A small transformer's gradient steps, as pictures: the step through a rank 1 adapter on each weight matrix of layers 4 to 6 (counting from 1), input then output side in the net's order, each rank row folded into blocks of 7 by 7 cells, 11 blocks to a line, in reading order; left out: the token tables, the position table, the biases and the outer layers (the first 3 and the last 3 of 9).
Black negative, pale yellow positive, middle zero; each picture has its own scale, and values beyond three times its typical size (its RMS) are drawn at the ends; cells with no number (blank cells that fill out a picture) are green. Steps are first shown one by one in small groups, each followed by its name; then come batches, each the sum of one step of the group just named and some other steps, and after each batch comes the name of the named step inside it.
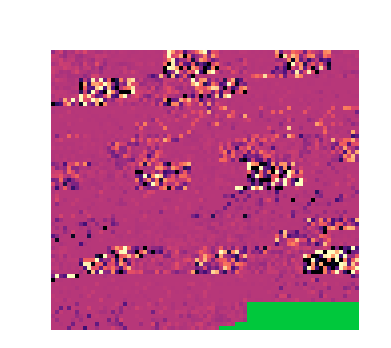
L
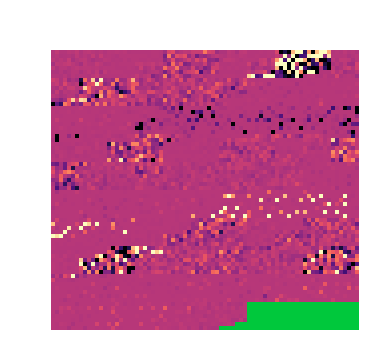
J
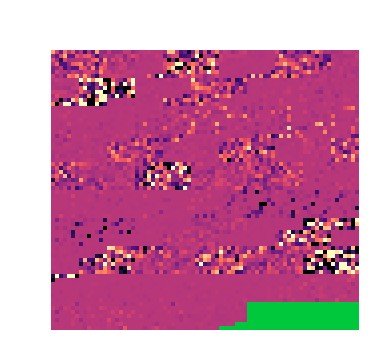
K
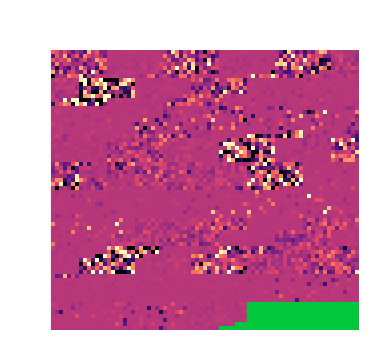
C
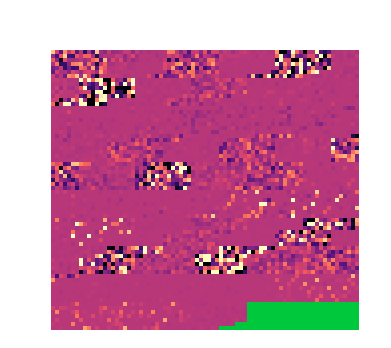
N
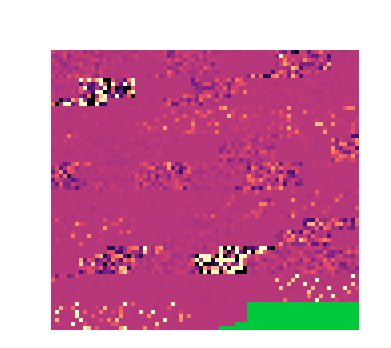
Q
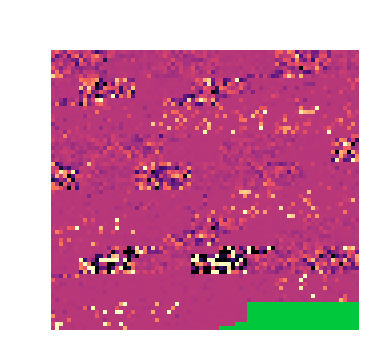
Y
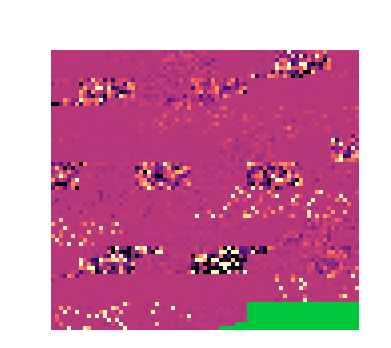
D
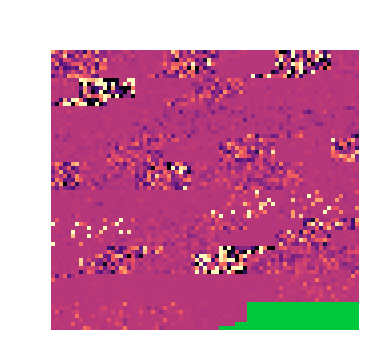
N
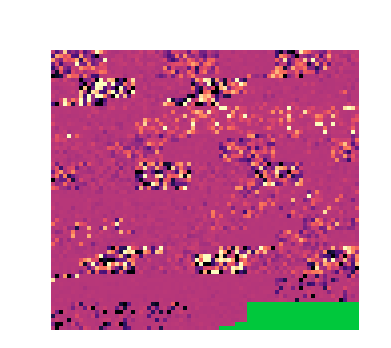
Q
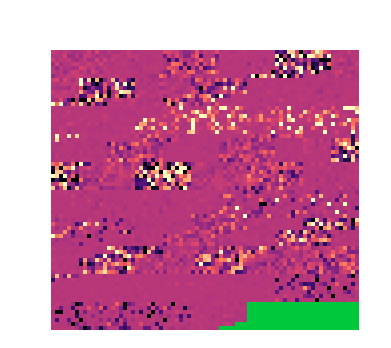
K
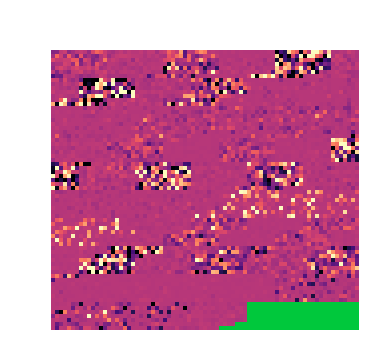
D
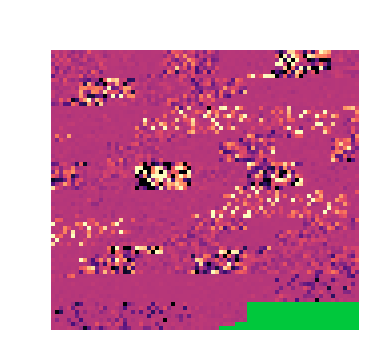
J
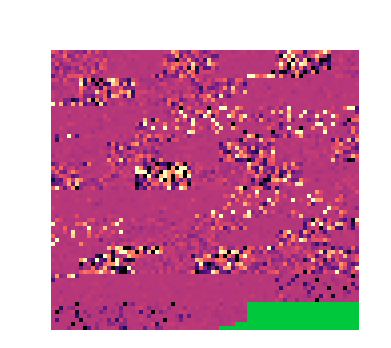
K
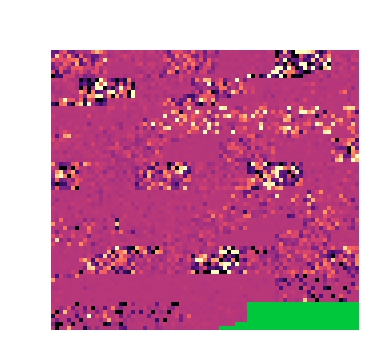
D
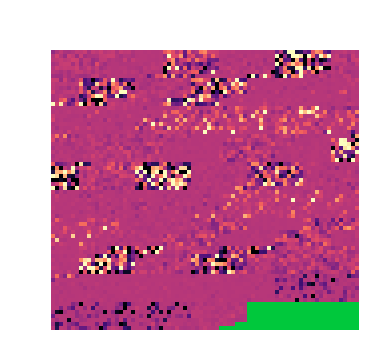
Y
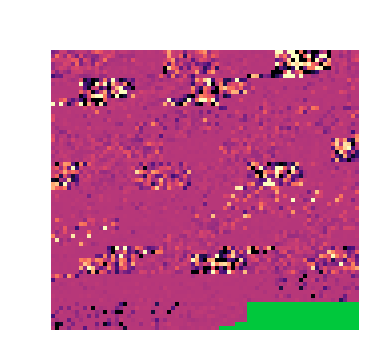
Y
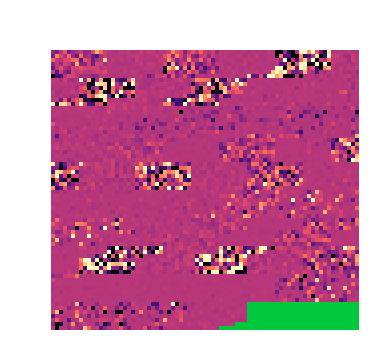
Q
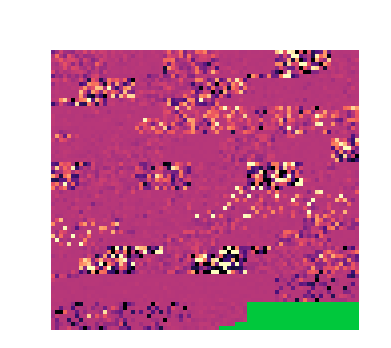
D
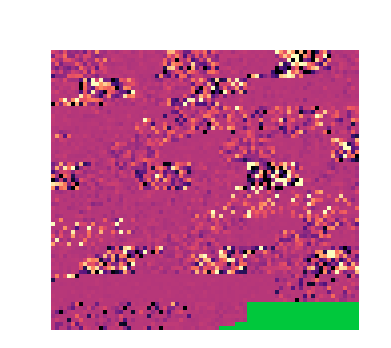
L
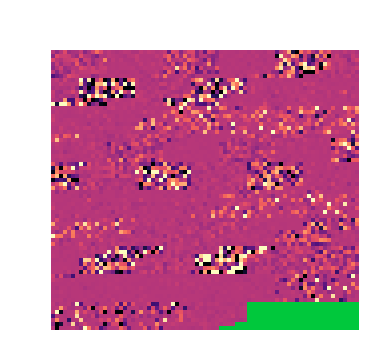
Q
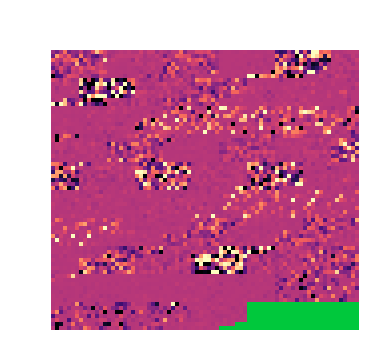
Q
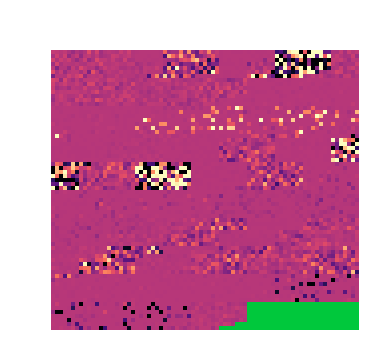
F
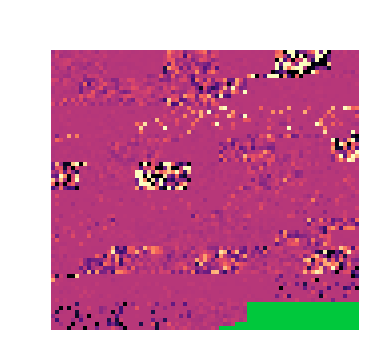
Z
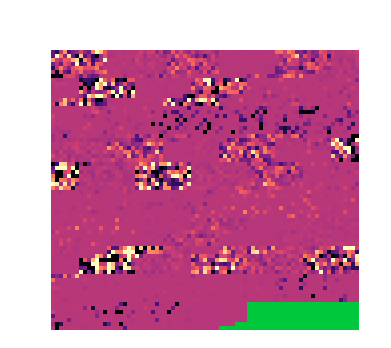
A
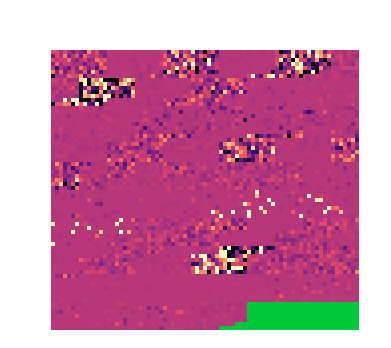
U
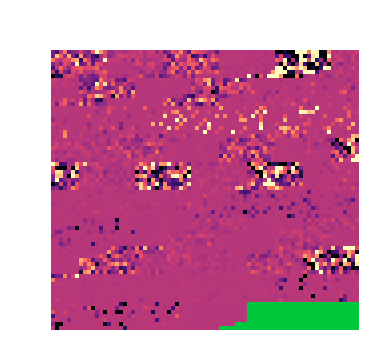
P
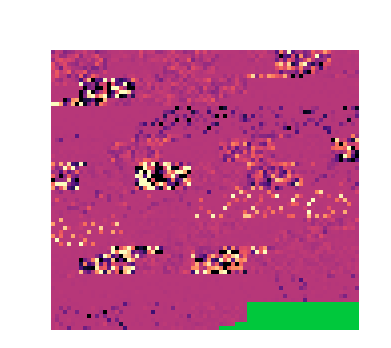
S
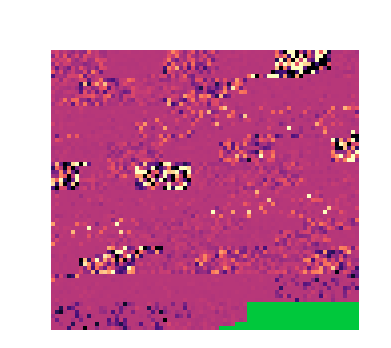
Z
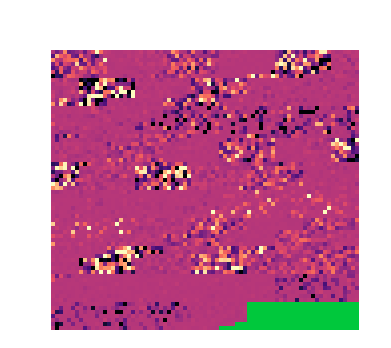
A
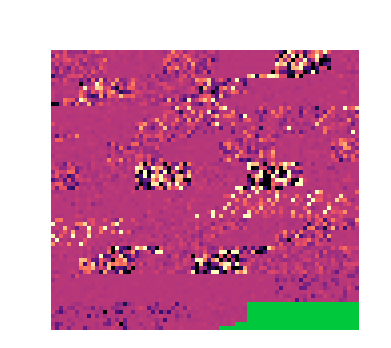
Z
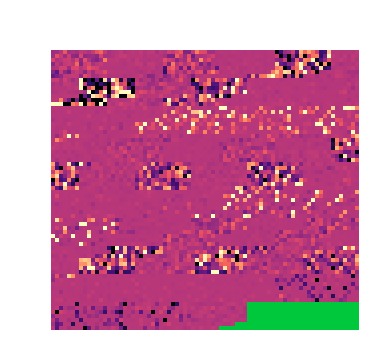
P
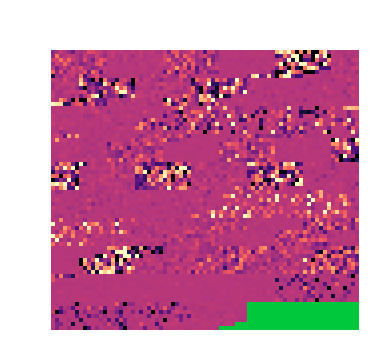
S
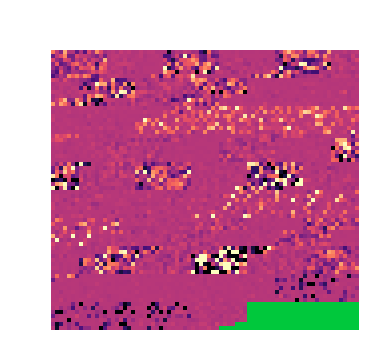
F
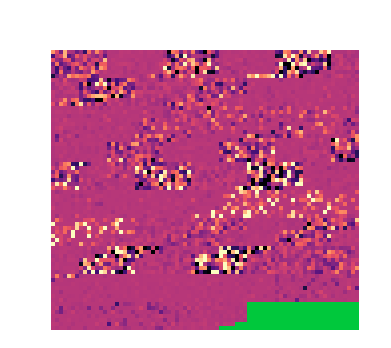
U
